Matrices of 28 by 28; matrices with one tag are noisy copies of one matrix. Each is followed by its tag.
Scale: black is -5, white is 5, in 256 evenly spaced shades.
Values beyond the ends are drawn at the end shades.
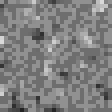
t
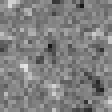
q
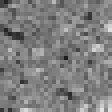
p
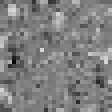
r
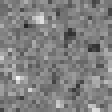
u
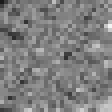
p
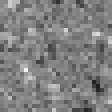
q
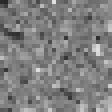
p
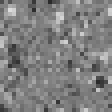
r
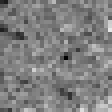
p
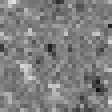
q
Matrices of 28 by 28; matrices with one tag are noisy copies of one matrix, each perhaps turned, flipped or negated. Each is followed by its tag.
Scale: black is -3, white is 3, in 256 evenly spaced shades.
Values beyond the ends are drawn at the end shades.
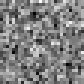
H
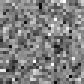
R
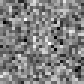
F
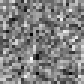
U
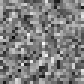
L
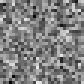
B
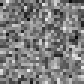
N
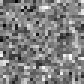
N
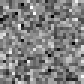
F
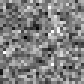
R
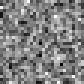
L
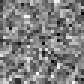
L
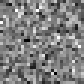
U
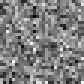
B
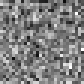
H
